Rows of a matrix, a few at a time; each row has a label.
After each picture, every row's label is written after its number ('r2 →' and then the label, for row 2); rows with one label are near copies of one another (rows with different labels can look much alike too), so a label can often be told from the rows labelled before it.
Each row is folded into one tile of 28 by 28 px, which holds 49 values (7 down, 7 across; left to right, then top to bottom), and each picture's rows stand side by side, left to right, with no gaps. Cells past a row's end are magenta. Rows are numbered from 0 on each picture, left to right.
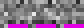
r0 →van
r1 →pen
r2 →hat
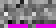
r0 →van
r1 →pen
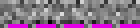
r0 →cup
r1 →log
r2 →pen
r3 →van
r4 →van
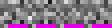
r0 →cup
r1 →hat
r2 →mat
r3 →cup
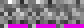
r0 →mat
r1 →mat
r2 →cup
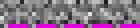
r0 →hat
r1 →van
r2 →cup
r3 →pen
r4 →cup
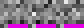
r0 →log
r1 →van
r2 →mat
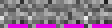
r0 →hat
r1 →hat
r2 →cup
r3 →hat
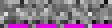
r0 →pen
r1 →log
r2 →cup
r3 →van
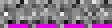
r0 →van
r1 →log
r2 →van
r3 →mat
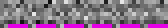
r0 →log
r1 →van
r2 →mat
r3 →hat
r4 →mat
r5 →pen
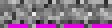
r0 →cup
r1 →van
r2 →pen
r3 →pen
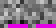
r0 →log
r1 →cup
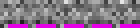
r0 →log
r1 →log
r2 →mat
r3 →pen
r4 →mat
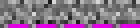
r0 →cup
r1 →van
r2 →cup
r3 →cup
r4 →pen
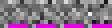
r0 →mat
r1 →cup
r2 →mat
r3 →van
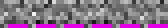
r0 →pen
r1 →van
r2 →cup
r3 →log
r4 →cup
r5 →hat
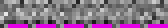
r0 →pen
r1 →log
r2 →van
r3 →log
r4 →log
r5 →cup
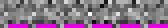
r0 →van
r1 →pen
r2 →mat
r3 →van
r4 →pen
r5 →van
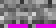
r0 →hat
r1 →pen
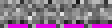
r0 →log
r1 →hat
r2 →van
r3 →pen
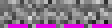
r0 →cup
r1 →hat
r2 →cup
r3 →cup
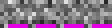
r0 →mat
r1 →pen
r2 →mat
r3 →hat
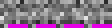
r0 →hat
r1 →log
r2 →pen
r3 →hat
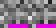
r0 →hat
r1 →hat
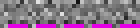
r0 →van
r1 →mat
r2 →van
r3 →cup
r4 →cup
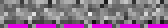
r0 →pen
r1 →pen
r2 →pen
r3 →van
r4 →cup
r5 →log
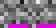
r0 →hat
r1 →mat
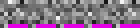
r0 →mat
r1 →cup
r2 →hat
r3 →van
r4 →mat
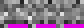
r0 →pen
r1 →hat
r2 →van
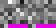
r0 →mat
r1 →hat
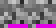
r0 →cup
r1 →cup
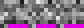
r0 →pen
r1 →mat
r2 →hat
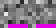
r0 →van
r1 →mat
